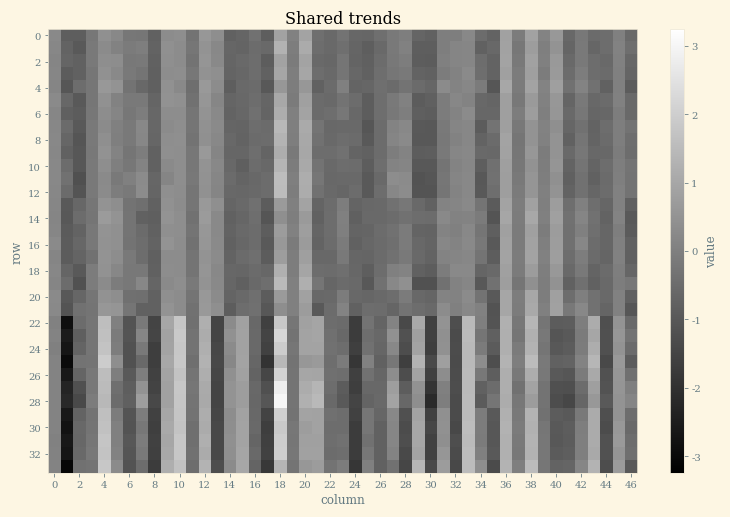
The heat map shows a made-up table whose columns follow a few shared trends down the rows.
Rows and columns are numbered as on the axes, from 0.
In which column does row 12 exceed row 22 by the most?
1
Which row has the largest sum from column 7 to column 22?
28
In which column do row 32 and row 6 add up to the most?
18
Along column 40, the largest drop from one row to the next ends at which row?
22
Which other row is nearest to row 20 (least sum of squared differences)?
13
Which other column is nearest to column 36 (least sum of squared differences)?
38
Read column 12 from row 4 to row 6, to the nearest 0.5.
0.5 0.5 0.5
